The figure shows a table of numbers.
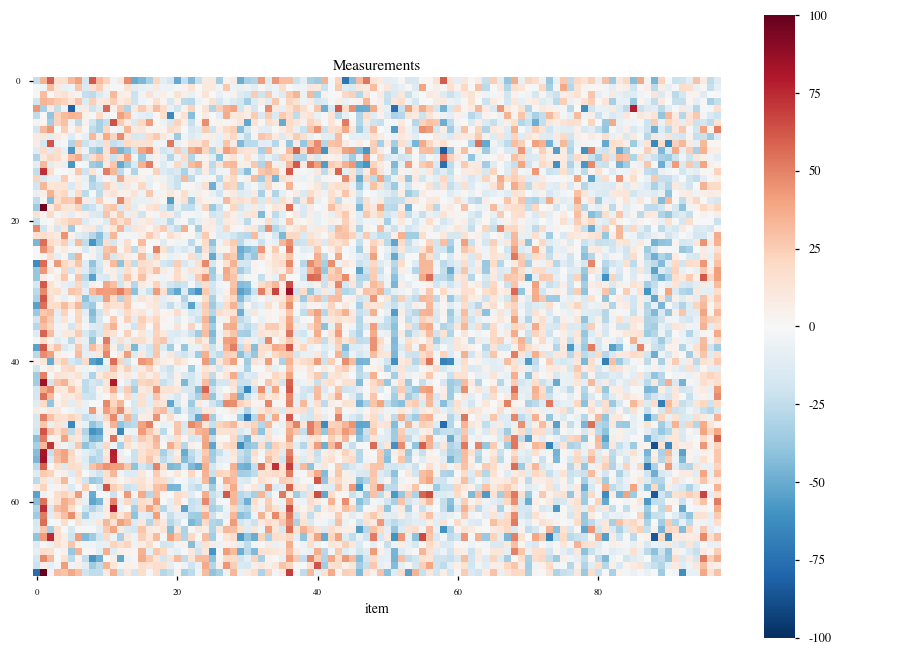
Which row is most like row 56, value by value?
35
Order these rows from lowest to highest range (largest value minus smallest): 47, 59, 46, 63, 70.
47, 63, 46, 59, 70
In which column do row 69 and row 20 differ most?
40
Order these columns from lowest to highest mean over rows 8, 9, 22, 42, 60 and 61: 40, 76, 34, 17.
76, 34, 40, 17
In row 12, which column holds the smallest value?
58
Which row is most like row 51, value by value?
60
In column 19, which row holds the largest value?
9
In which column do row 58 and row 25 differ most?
88
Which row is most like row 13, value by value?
29
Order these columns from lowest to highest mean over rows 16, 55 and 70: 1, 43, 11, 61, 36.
43, 61, 11, 36, 1
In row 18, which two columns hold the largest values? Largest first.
1, 36
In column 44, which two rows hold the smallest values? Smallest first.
0, 38
